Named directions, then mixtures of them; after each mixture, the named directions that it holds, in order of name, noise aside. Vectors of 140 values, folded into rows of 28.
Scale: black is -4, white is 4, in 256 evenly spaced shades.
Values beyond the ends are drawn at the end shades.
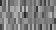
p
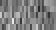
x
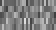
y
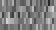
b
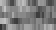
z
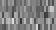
b, x.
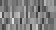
x.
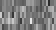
b, x, y.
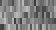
p, x, z.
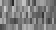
b, z.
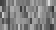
b, p, z.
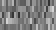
b.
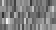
b, y, z.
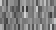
p.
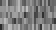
p, z.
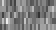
b, y, z.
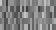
p.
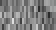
x.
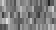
b, z.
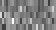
b, x.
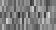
b, x, y.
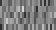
b, p.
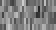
x, y, z.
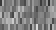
b, p, x.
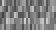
b, y.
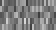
y.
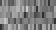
p, z.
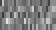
b, p, y.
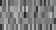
p.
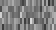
b, y.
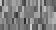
x, y.
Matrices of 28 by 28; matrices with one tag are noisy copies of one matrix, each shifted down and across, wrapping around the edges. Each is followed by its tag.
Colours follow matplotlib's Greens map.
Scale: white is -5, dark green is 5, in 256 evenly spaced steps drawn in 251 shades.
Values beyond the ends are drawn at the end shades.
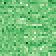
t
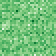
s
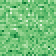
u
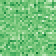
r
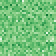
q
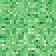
u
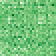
s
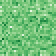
u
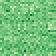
s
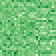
t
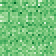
s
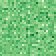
r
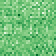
s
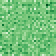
r
